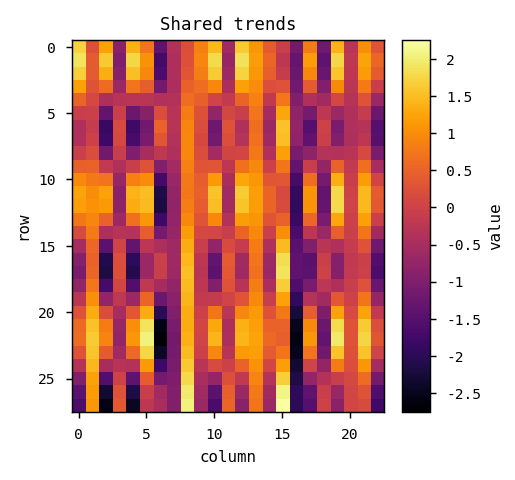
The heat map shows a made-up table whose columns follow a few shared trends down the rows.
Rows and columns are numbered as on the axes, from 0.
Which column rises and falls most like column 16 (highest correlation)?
7
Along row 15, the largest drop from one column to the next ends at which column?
16
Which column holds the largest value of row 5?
15
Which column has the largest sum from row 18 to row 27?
8
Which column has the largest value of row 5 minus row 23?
6
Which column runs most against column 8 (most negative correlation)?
9
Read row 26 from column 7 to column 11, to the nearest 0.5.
-1 2 -0.5 -1.5 0.5
